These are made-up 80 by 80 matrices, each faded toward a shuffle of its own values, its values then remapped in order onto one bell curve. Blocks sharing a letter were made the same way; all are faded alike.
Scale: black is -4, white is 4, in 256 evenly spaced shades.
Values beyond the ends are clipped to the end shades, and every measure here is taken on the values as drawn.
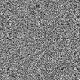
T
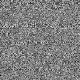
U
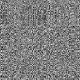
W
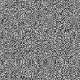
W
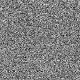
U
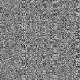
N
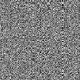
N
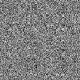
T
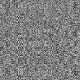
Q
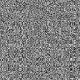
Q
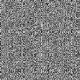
N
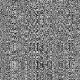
W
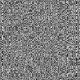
W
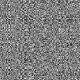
Q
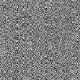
W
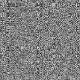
Q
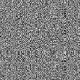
Q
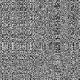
W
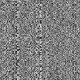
W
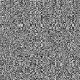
N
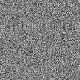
T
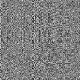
Q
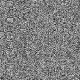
T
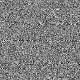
U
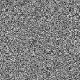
T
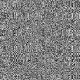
Q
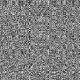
N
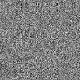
T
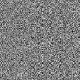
N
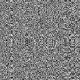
Q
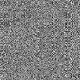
Q
